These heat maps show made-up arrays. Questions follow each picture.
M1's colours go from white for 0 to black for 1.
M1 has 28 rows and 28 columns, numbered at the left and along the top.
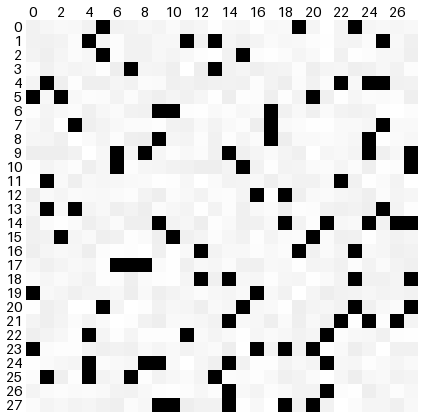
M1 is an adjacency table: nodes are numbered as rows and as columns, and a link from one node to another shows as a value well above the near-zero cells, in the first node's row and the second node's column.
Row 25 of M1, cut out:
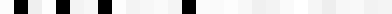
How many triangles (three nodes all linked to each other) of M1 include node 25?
2
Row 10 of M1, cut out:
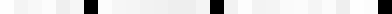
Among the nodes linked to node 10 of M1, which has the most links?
node 27
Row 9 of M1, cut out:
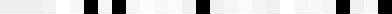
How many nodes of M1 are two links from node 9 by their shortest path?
7
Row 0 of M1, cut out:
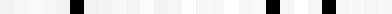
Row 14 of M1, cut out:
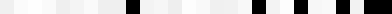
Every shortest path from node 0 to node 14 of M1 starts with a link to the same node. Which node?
node 23
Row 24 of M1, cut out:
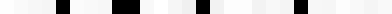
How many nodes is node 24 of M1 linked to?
5
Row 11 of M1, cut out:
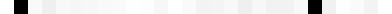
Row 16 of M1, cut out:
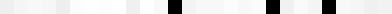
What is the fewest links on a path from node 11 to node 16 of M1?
6
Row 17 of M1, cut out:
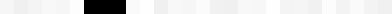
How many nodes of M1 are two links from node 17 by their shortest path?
5
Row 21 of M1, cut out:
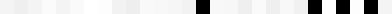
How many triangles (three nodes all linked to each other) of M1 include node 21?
2
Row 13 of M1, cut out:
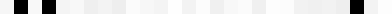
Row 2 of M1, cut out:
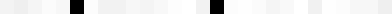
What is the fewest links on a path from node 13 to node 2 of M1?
7
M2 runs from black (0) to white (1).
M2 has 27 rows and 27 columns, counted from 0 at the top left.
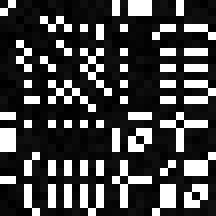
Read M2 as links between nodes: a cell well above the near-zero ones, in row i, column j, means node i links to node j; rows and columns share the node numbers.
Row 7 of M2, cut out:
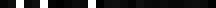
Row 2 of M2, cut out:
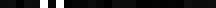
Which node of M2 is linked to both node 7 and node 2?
node 5
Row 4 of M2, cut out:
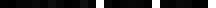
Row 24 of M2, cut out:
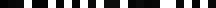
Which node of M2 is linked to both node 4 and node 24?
node 12
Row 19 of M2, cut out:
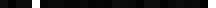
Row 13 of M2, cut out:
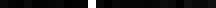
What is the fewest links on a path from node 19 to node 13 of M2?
3
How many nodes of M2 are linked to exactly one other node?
2
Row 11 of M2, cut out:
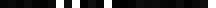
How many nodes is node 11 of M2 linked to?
4
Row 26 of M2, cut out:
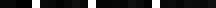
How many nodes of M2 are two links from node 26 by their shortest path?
4
